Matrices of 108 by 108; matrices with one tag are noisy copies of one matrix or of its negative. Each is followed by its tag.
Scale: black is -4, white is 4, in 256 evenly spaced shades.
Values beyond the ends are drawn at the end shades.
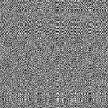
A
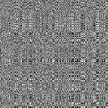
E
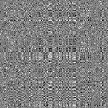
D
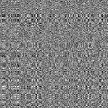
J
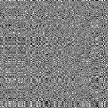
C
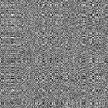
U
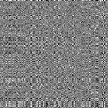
C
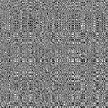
E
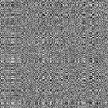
U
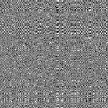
A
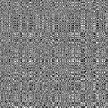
E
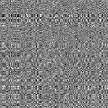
J
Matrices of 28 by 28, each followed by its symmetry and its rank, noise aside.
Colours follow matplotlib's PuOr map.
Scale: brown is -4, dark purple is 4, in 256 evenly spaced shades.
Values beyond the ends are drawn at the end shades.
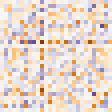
symmetric, rank four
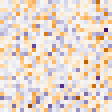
antisymmetric, rank eight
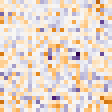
no symmetry, rank eight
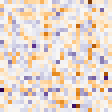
antisymmetric, rank eight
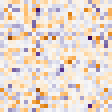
antisymmetric, rank eight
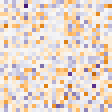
antisymmetric, rank six
